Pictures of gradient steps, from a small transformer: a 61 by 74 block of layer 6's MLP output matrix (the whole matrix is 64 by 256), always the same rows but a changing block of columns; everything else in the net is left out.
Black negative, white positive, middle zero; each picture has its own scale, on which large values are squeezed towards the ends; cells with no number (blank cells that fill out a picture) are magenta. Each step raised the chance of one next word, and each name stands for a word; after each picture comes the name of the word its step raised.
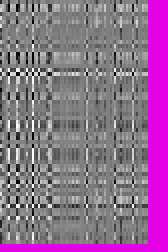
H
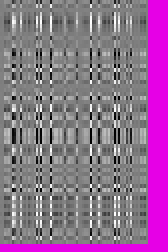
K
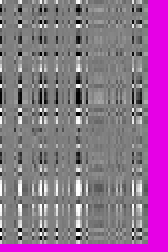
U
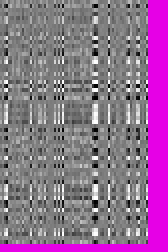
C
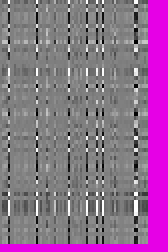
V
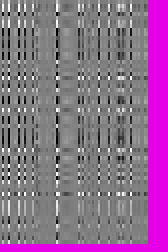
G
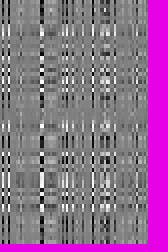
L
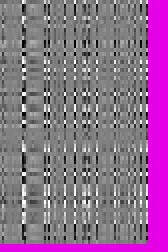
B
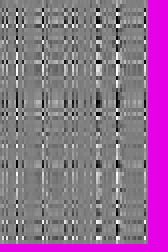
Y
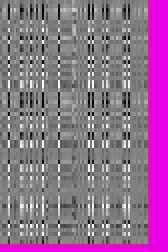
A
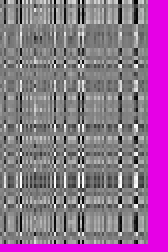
L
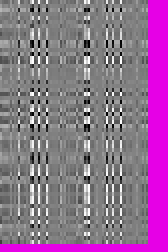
B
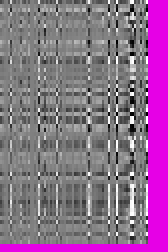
B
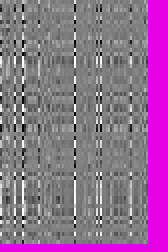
B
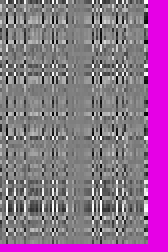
V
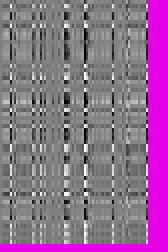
G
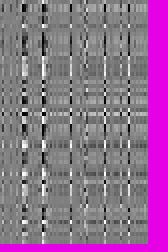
B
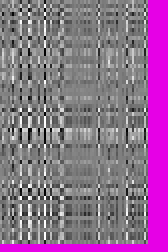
K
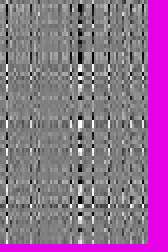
H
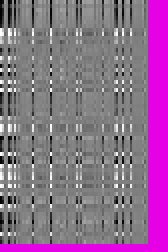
L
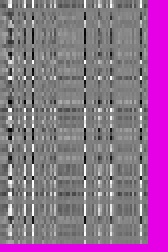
G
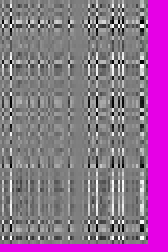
Y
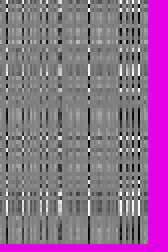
V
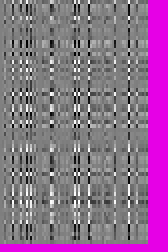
B
